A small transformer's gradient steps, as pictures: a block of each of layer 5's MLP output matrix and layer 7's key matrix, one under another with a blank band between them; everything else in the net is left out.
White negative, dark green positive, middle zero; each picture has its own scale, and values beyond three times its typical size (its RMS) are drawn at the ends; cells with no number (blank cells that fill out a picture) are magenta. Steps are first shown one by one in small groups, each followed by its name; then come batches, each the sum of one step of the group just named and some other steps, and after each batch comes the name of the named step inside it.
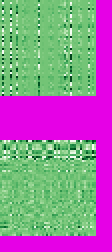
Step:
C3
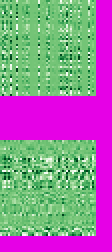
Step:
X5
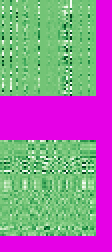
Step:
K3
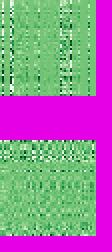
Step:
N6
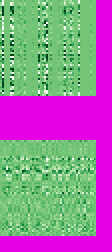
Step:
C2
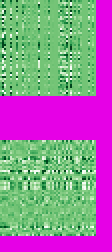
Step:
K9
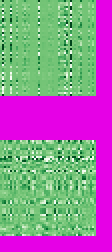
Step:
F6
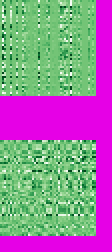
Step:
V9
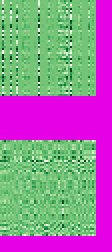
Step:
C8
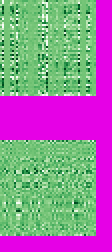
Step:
C2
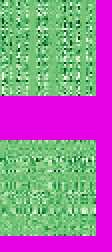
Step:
F6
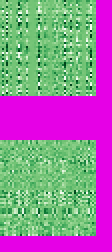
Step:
C8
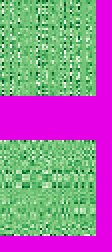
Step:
N6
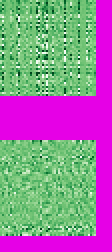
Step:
V9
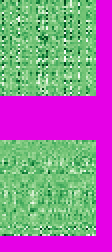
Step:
K3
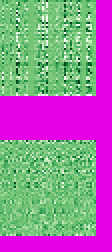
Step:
F6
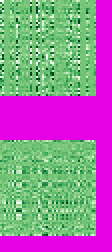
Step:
C8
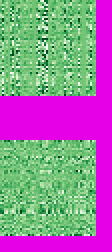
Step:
F6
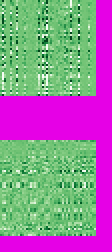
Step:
K3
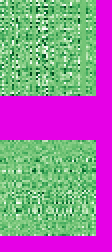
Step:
V9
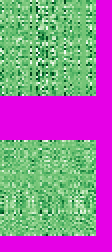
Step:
C8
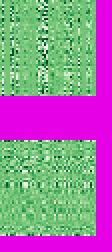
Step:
F6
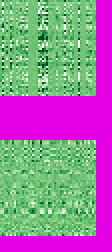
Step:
C8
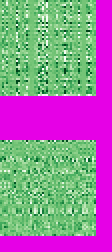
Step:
K9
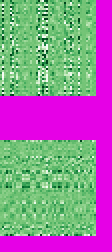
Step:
F6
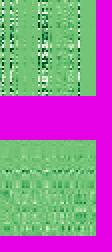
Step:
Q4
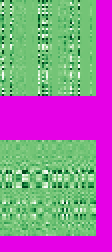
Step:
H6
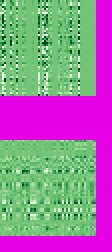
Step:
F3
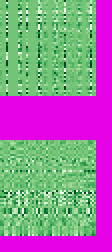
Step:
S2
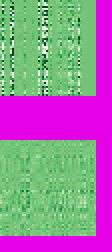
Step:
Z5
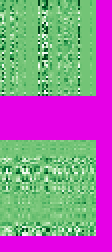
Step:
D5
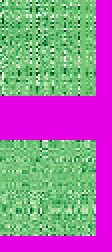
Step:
F3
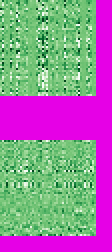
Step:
Q4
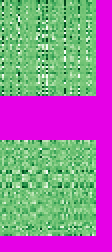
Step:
H6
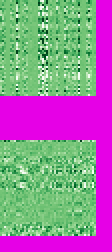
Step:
D5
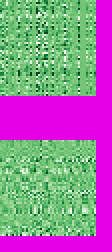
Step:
D5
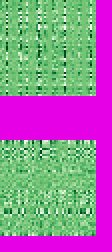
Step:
S2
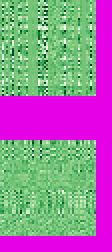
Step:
Z5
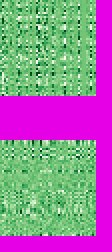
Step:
F3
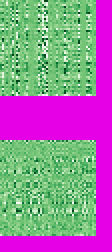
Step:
Z5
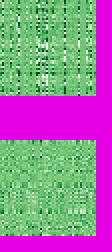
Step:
Q4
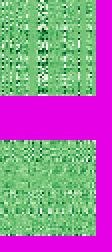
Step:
Q4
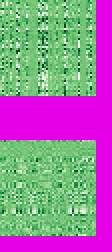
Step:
Q4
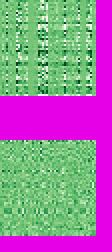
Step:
S2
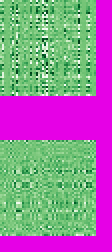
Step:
Z5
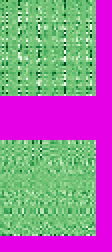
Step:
S2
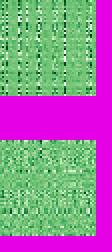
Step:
S2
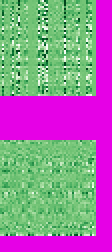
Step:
Z5
